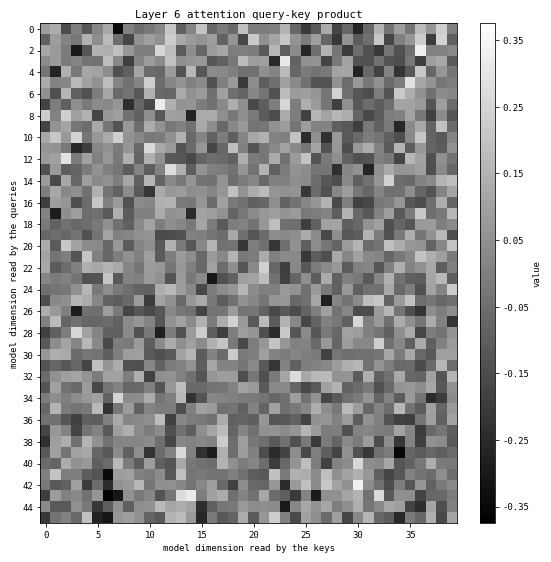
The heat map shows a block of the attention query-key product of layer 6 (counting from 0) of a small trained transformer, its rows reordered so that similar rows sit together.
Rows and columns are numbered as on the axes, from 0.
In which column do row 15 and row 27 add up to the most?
18
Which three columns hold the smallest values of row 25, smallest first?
27, 10, 0
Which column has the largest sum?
13
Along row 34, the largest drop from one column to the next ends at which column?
14
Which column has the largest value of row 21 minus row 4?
30
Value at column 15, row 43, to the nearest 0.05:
0
